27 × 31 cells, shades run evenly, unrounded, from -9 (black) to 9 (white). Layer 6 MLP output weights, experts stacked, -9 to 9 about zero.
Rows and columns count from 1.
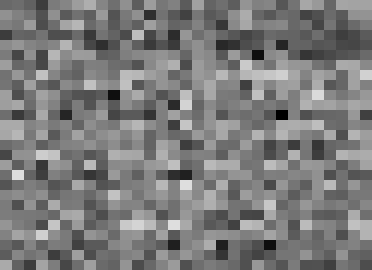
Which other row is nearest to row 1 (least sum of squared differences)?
7
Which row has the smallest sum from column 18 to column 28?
5
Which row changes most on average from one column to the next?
23
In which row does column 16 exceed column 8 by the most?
11
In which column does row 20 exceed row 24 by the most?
10
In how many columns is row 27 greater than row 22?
14
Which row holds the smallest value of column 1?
4
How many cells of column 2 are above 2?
5
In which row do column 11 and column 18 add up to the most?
9
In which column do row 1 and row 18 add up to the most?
2
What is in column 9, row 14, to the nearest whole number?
1
